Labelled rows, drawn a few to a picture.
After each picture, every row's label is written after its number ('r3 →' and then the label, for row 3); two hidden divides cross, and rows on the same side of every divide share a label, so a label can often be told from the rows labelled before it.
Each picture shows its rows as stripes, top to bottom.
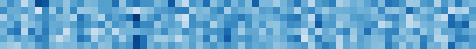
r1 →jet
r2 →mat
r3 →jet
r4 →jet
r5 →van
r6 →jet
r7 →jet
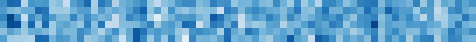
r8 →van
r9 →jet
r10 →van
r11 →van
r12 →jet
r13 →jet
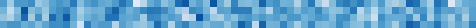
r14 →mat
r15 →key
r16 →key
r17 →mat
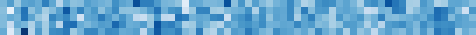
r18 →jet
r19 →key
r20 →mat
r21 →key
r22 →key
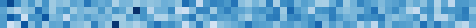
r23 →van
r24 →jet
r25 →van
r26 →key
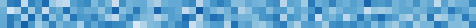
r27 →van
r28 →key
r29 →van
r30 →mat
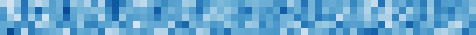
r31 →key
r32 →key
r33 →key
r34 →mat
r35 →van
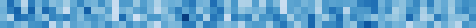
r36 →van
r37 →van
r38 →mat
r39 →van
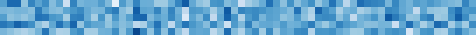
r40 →van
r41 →jet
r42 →jet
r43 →mat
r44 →jet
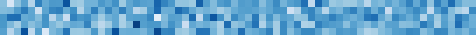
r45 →key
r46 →mat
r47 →van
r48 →jet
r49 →key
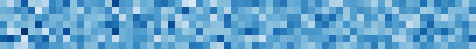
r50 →key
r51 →mat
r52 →jet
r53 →jet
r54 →key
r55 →van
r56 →jet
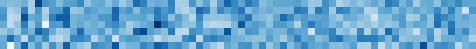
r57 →jet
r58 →key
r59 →key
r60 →key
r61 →jet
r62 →van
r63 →key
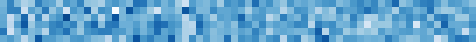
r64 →jet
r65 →van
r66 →key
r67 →key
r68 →key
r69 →jet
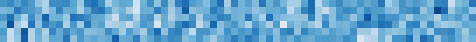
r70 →mat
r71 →mat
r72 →van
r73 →van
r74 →key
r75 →key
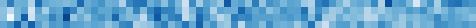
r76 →jet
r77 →key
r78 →key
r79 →mat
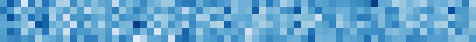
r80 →van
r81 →jet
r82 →van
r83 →jet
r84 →van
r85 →mat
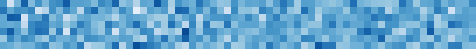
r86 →key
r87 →mat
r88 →van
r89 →jet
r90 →van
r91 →mat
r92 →jet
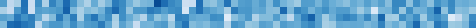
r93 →key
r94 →key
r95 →mat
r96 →mat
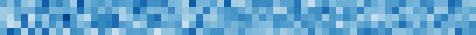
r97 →jet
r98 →jet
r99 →key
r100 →key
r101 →van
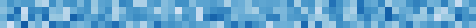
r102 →mat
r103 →van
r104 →van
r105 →key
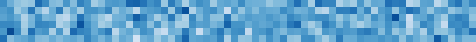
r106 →jet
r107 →mat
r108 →jet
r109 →jet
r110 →van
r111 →mat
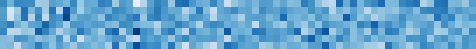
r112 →mat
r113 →key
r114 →key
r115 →van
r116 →jet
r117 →mat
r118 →jet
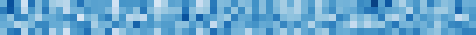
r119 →van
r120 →van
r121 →mat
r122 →jet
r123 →van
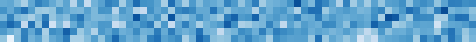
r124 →jet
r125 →mat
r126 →jet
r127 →van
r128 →key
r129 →key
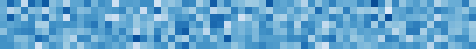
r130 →van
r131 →key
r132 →van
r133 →mat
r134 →mat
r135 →jet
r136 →mat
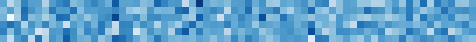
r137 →key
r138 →mat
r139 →key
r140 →van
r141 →mat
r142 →key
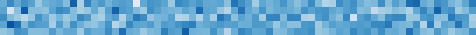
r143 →mat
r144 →key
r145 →jet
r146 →van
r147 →mat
